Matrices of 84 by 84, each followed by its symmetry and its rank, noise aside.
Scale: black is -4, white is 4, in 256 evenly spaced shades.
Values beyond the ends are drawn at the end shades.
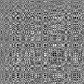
symmetric, rank four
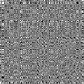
symmetric, rank five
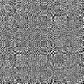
symmetric, rank five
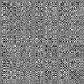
no symmetry, rank five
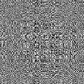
antisymmetric, rank six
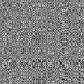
no symmetry, rank five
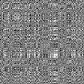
symmetric, rank four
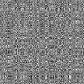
no symmetry, rank six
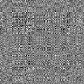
symmetric, rank five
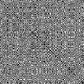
symmetric, rank six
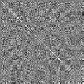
symmetric, rank six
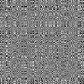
no symmetry, rank four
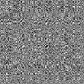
symmetric, rank six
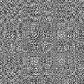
symmetric, rank six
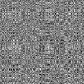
no symmetry, rank five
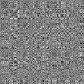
symmetric, rank five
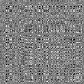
symmetric, rank four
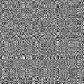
no symmetry, rank five
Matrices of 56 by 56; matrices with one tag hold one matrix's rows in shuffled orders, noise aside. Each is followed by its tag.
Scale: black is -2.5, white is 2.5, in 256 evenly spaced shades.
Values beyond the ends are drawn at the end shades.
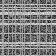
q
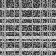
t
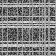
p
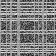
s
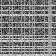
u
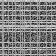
q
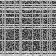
t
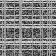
t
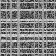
s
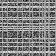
p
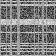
s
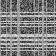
s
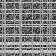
t
